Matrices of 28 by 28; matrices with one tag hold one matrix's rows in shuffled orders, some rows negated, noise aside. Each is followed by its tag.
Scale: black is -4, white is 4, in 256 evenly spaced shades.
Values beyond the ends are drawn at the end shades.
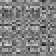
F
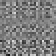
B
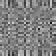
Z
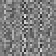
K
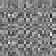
Z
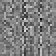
K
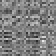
F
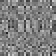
Z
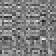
F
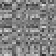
F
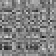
F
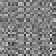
Z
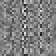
K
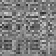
F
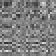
F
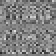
B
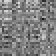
F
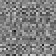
B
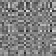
Z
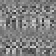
B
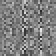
K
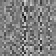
K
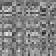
F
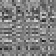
F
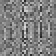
K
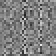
K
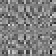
Z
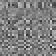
Z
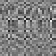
Z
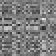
F
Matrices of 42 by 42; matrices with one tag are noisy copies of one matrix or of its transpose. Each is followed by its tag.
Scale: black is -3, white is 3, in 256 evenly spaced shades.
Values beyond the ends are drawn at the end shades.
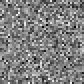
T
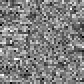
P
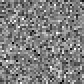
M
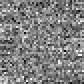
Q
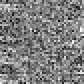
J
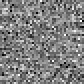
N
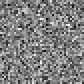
T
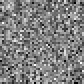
N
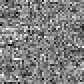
P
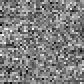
P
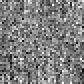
Q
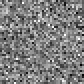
N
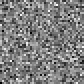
M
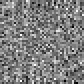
N
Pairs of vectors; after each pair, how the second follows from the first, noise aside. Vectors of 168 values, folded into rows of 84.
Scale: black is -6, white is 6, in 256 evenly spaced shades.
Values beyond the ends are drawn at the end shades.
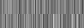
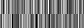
wrapped around, negated, scaled up.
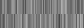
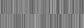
wrapped around, shrunk.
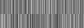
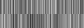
copied.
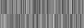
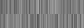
wrapped around, shrunk.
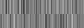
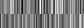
wrapped around, negated, scaled up.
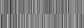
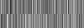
copied.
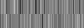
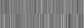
reversed, negated, shrunk.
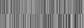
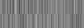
wrapped around, shrunk.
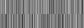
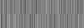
reversed, shrunk.
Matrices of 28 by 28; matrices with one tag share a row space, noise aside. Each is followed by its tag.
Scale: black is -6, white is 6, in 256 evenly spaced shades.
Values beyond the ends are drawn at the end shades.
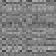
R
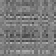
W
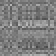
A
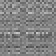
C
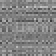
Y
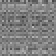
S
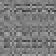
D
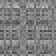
C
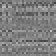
Y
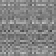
S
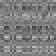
D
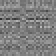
C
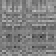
R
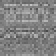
W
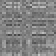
R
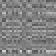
R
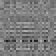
W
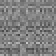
C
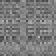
C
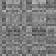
R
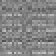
R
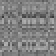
A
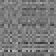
A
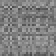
A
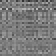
Y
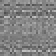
D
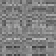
R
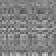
S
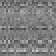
S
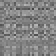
W
